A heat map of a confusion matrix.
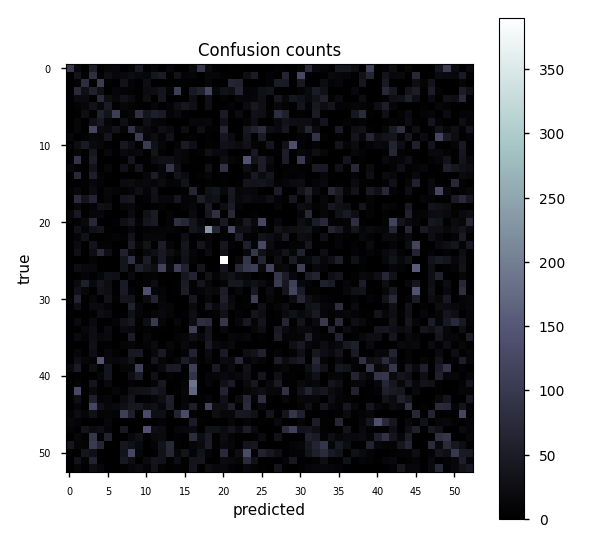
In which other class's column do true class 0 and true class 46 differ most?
40
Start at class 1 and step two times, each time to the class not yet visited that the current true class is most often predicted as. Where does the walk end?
24
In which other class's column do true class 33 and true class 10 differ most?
29
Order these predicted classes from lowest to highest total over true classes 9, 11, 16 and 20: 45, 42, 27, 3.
45, 27, 3, 42
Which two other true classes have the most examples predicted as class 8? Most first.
50, 25
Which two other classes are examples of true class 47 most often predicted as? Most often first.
10, 29
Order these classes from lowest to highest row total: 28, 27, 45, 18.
18, 27, 28, 45
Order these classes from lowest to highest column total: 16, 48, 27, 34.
34, 27, 48, 16
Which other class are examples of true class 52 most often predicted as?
48
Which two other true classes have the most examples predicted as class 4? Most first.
38, 2
